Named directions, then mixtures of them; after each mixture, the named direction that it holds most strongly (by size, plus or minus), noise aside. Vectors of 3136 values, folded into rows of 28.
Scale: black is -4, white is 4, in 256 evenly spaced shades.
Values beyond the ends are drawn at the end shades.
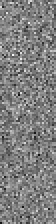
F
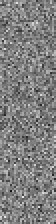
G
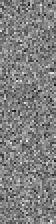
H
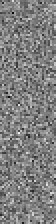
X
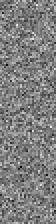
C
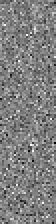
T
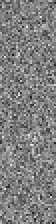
F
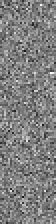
H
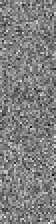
G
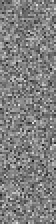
C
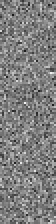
H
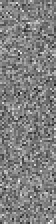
F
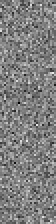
H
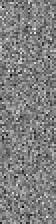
F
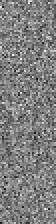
F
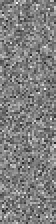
C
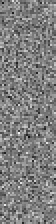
X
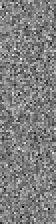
F
